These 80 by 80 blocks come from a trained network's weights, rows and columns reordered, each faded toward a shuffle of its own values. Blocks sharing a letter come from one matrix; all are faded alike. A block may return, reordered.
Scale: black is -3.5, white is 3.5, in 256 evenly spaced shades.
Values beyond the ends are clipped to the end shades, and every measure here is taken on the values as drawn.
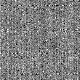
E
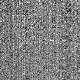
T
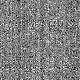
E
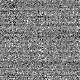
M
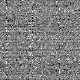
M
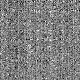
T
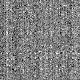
T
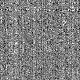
T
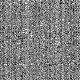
T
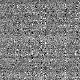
M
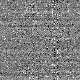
M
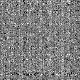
E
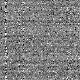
M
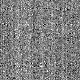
T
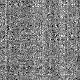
E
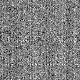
T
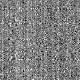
E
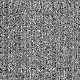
T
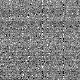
M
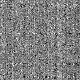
T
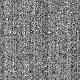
T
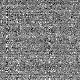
M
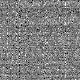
M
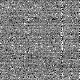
M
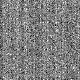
T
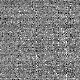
M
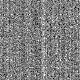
T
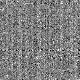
E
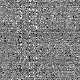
M
